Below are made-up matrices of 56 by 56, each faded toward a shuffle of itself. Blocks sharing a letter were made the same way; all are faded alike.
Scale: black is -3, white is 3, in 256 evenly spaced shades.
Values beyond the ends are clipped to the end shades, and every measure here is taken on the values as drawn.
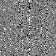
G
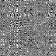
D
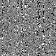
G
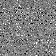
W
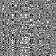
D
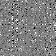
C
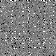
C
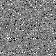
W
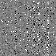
C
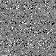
W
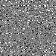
W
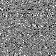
W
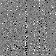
C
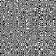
D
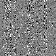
G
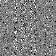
G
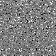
W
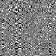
D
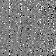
C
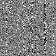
G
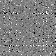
C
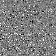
W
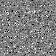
W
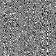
G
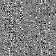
G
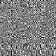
D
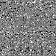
W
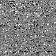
W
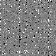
C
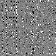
C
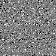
W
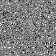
W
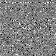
W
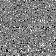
W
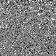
W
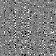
D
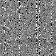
G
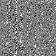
G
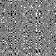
D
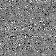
W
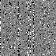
G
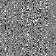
G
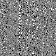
G
